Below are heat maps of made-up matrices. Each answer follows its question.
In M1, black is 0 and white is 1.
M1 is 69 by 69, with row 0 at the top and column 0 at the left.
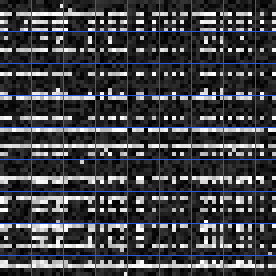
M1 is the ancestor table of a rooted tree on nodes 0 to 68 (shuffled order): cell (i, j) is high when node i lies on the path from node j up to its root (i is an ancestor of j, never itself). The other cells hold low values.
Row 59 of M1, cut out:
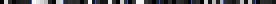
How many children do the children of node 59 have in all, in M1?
5
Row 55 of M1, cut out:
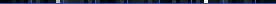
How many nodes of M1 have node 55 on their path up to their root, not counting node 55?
2
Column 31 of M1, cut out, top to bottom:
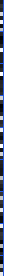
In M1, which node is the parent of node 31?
68
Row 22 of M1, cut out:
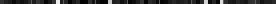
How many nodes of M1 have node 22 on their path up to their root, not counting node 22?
4
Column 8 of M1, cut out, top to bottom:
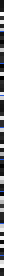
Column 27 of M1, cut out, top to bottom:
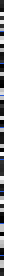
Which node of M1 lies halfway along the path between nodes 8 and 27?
60
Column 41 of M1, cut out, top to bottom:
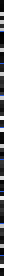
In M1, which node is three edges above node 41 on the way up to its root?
29
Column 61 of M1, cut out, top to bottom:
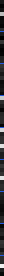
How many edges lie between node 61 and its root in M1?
6
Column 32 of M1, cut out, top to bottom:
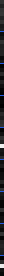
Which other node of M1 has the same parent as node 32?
47
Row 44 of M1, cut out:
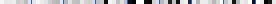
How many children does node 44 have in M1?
3
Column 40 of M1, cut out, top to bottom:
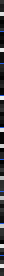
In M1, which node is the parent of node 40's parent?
56
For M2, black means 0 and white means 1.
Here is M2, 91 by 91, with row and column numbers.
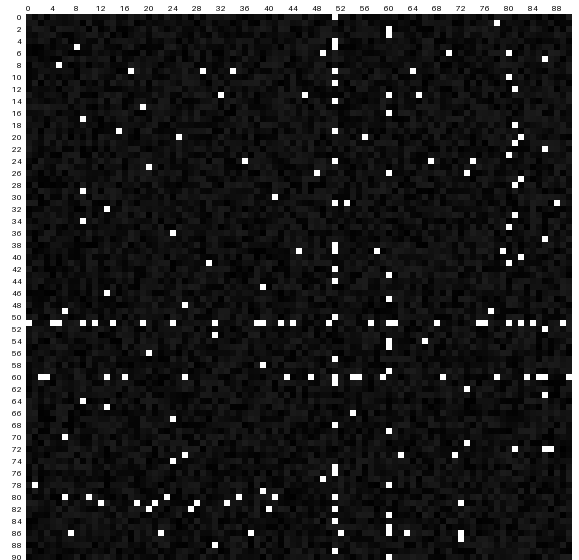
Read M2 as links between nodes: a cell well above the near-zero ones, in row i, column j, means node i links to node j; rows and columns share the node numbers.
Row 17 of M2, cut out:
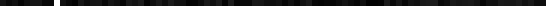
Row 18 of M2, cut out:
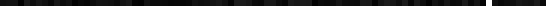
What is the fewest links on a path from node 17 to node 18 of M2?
7
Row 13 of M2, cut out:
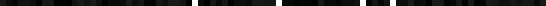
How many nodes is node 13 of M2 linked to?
4
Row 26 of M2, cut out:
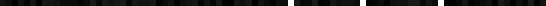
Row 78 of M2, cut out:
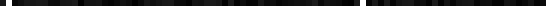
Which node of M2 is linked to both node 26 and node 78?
node 60
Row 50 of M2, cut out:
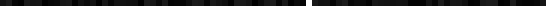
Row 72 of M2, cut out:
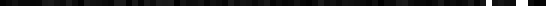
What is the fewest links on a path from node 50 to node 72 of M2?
4
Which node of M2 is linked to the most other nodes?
node 51
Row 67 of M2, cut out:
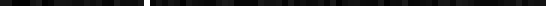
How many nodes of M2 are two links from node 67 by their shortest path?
3
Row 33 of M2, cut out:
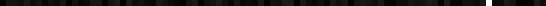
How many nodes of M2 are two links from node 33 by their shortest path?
5
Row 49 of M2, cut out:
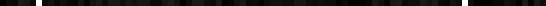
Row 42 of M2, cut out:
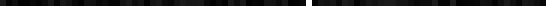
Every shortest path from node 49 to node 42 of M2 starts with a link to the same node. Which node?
node 6
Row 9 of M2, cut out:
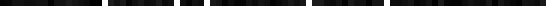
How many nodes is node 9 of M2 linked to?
5
